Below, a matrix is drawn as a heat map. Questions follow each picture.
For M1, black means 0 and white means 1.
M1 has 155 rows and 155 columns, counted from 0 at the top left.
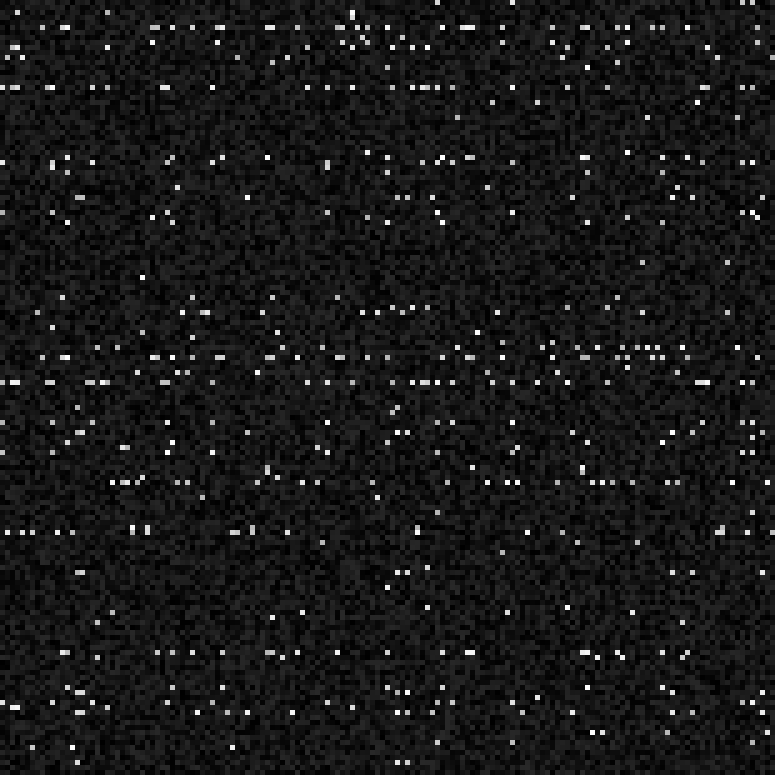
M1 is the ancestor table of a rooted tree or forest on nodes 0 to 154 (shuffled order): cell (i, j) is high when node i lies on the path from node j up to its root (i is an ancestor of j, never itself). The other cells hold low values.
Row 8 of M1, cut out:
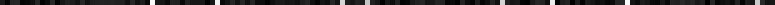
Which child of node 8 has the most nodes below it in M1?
43
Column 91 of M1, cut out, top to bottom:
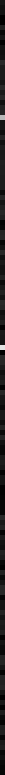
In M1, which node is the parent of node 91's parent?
69
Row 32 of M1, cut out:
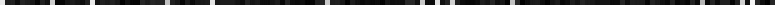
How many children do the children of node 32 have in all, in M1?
1
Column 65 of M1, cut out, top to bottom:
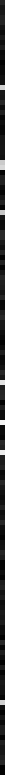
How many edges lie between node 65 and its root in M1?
8
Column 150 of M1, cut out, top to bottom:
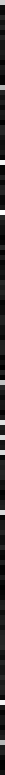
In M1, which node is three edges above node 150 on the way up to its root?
148
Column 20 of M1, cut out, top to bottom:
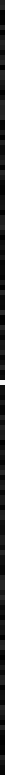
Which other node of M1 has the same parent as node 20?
17
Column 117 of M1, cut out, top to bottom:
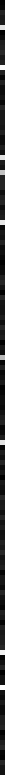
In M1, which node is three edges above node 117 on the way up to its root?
88
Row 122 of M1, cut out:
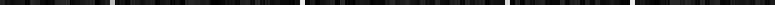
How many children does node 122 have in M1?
4
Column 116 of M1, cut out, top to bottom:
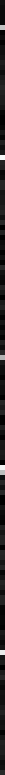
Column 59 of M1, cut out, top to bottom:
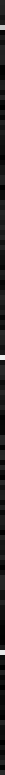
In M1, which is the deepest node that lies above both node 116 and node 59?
130
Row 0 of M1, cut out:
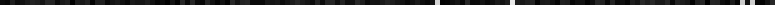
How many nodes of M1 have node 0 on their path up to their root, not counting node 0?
4
